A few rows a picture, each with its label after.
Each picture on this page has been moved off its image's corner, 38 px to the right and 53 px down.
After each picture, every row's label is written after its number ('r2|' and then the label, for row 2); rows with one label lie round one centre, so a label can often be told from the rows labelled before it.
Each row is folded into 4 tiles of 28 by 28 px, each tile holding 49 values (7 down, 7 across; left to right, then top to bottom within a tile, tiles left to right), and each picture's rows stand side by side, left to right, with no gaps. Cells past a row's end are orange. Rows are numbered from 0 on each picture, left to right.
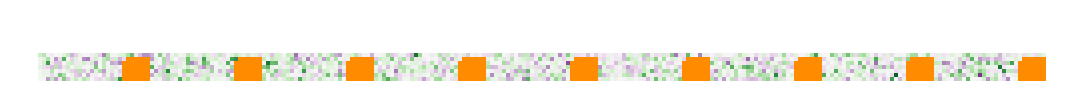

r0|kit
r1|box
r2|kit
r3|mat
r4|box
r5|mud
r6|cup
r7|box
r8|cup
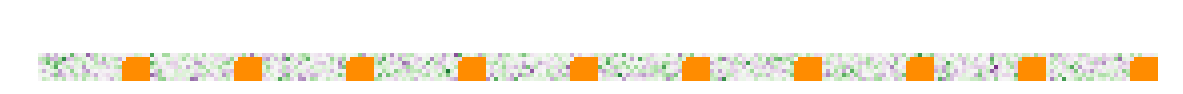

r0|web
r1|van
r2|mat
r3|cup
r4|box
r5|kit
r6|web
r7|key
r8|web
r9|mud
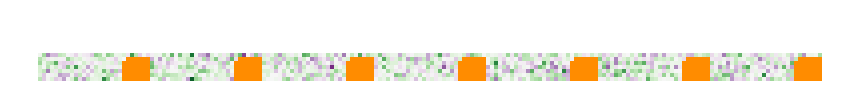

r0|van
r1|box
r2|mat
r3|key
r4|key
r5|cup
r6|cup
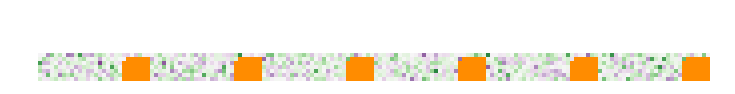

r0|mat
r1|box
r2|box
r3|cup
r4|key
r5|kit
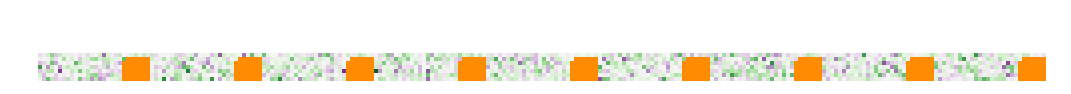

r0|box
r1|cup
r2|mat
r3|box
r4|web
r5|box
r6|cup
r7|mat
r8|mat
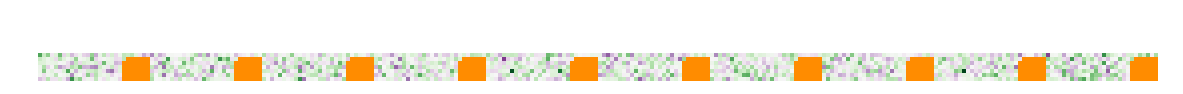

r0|box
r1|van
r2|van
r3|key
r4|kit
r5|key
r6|cup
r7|web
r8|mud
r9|web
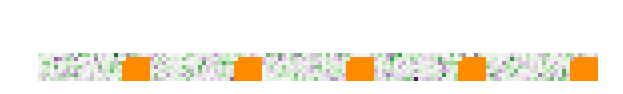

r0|kit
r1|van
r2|kit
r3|van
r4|mat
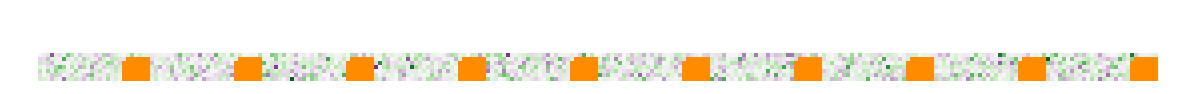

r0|van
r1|box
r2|box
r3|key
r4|mat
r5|kit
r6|cup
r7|kit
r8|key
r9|web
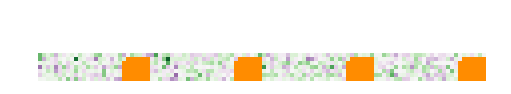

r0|key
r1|van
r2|cup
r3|mat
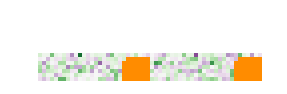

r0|mat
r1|mud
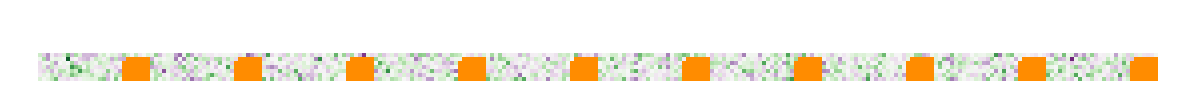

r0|cup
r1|van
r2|van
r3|kit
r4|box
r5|mat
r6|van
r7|kit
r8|kit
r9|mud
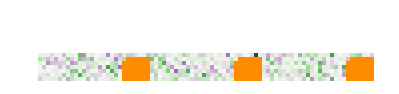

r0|cup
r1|web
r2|kit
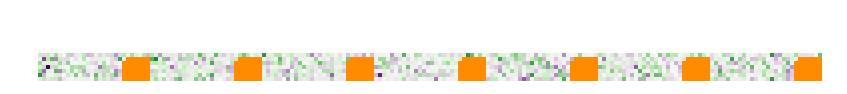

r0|box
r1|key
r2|box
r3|key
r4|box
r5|kit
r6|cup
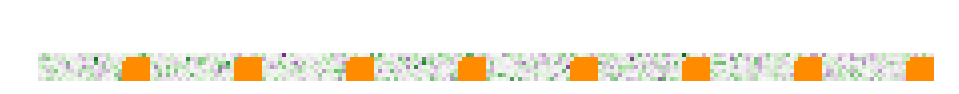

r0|web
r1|van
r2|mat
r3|web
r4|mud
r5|mat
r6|kit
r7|web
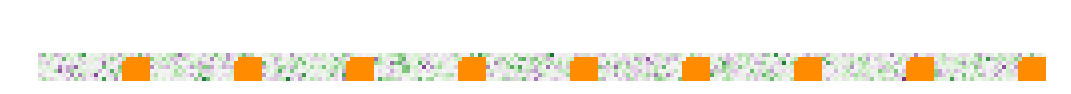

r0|web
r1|mud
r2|mat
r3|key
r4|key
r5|mud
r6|web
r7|cup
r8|box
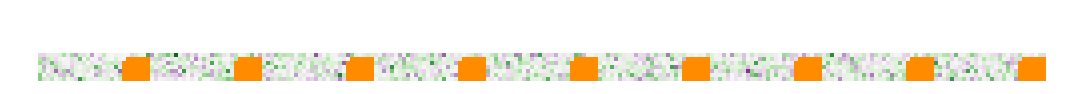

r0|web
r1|box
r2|box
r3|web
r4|mud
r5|cup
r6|kit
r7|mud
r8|box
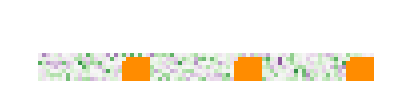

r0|cup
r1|box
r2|cup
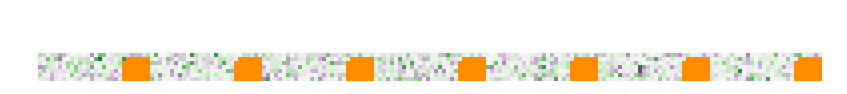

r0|key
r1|mat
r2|key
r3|web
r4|kit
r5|mud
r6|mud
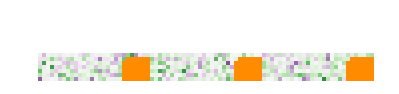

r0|mud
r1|kit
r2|cup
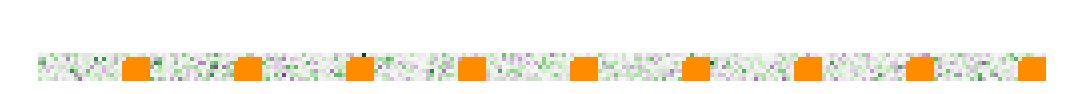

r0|van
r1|mud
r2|mat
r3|van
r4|kit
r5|mud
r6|van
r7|kit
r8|kit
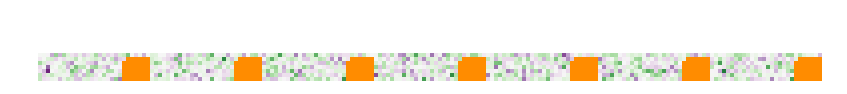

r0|cup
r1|web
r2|mud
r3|mat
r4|mud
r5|box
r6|kit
